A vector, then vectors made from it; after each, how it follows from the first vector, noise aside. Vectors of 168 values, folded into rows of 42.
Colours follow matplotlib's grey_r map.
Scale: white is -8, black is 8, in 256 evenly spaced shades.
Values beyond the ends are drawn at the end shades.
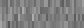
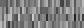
scaled up.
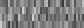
scaled up.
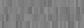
wrapped around, negated, shrunk.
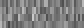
scaled up.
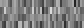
wrapped around, negated, scaled up.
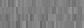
wrapped around, negated, shrunk.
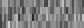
negated, scaled up.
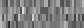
scaled up.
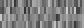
wrapped around, negated, scaled up.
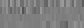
negated, partly zeroed.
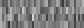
scaled up.
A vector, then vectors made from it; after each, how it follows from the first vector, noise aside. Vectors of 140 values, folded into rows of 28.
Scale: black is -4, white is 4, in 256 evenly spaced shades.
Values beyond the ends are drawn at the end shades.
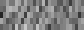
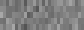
negated, shrunk.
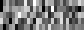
wrapped around, scaled up.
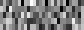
wrapped around, scaled up.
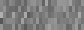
negated, shrunk.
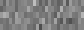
reversed, negated, shrunk.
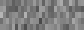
negated, shrunk.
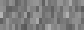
negated, shrunk.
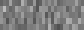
wrapped around, negated, shrunk.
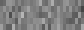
wrapped around, negated, shrunk.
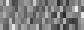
reversed, negated.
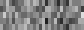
reversed, negated.
